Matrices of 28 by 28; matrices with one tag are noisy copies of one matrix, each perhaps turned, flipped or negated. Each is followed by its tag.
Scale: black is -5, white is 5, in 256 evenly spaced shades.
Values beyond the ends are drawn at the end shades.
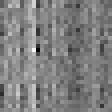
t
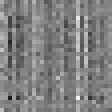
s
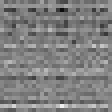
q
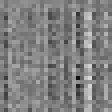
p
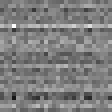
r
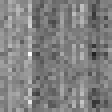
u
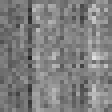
u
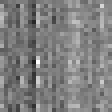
t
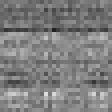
u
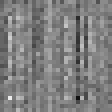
s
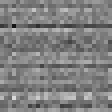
r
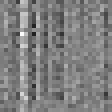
p
